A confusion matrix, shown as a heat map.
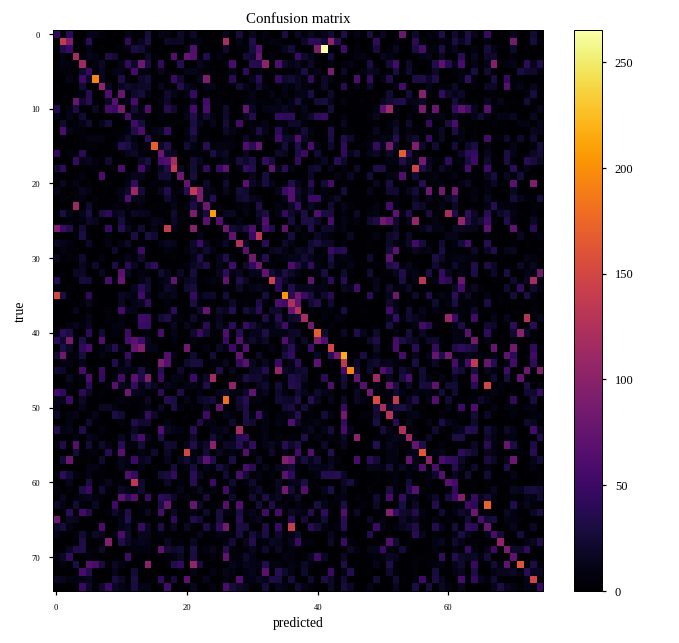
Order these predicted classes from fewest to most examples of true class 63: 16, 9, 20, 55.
20, 55, 16, 9
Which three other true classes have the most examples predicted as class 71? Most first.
40, 46, 34
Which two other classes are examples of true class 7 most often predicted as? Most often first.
69, 53
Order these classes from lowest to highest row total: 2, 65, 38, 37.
65, 37, 38, 2
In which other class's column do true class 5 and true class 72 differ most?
32
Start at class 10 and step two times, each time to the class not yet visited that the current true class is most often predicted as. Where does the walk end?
44
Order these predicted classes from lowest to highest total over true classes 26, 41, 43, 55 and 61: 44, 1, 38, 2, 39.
39, 38, 2, 1, 44
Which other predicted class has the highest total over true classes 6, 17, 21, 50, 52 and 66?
36
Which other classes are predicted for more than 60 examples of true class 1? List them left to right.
2, 26, 42, 70
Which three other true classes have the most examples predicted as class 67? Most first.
4, 42, 69
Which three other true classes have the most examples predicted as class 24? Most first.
46, 55, 60
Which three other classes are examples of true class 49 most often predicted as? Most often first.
26, 52, 58
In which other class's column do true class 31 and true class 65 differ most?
0
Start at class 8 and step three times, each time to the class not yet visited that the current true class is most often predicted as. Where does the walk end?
73
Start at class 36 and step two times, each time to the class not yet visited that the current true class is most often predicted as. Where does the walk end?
23
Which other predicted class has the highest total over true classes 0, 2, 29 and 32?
41
